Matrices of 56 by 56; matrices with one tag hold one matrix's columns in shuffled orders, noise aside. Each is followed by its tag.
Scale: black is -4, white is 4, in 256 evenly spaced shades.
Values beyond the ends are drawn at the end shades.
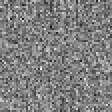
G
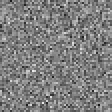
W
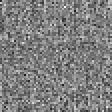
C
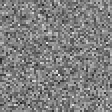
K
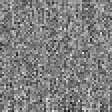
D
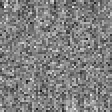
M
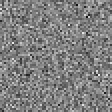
K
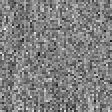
D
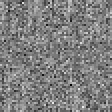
C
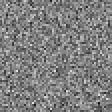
W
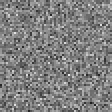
K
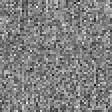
C
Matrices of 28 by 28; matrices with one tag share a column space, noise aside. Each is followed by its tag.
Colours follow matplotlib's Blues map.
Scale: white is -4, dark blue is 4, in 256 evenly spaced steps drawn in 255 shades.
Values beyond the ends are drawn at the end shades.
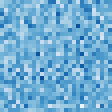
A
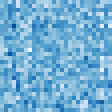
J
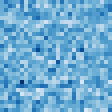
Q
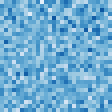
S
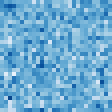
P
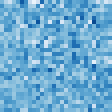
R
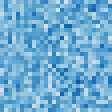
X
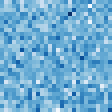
Q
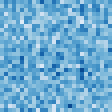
A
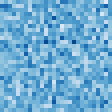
X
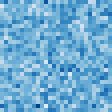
A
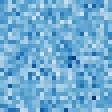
P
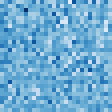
R
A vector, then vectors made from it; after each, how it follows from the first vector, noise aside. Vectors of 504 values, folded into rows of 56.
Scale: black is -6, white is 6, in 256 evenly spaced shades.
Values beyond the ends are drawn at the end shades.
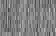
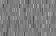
wrapped around, negated, partly zeroed.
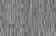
wrapped around, negated, shrunk.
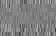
negated, partly zeroed.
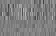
wrapped around, negated, partly zeroed.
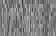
wrapped around, negated.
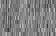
copied.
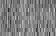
copied.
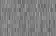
wrapped around, negated, shrunk.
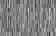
copied.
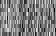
negated, scaled up.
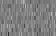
wrapped around, negated, partly zeroed.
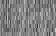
copied.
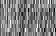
negated, scaled up.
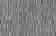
wrapped around, negated, shrunk.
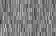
wrapped around, negated.
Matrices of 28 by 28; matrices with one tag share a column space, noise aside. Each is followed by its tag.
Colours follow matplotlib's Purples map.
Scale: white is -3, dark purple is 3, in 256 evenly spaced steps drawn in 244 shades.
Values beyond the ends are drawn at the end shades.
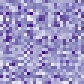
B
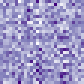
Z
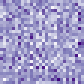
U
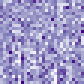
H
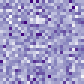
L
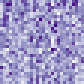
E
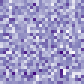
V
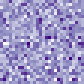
U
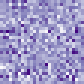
V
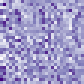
U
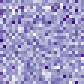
L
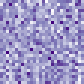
Z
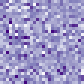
V
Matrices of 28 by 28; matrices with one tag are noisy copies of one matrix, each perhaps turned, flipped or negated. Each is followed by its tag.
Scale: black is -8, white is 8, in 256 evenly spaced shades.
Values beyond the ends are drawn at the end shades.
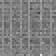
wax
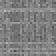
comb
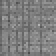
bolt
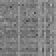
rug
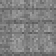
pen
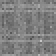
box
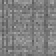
comb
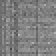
rug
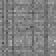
comb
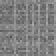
bolt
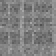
pen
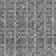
wax
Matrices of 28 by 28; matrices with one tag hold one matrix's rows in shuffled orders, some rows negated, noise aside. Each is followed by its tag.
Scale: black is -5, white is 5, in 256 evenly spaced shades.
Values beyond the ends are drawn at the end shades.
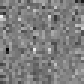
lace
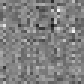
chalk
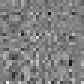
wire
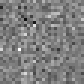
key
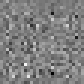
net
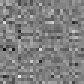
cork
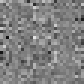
lace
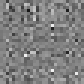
net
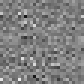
key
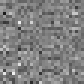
cork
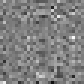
chalk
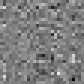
chalk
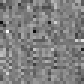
lace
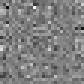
lace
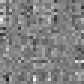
lace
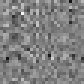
wire
